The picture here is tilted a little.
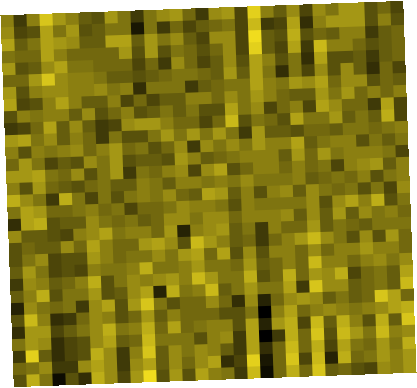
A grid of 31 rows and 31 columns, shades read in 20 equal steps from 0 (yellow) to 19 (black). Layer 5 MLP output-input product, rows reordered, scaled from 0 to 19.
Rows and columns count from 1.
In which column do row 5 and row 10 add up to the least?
18
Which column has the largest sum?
4
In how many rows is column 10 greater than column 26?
19
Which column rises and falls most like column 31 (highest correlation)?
22
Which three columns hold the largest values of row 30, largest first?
20, 25, 17
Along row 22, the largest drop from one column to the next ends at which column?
24
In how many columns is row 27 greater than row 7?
13
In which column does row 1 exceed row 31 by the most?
11
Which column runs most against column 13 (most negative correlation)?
23
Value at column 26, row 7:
10
